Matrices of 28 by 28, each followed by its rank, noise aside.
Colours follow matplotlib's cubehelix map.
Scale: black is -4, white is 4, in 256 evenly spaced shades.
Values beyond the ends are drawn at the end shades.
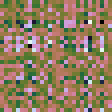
two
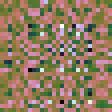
two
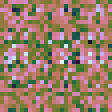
three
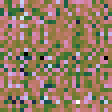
five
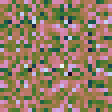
four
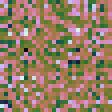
five
